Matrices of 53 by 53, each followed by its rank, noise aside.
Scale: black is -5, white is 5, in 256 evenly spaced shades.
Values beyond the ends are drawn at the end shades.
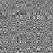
four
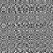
three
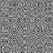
four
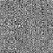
eight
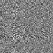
eight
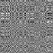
three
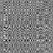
three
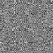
eight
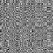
four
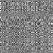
four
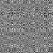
four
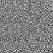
eight
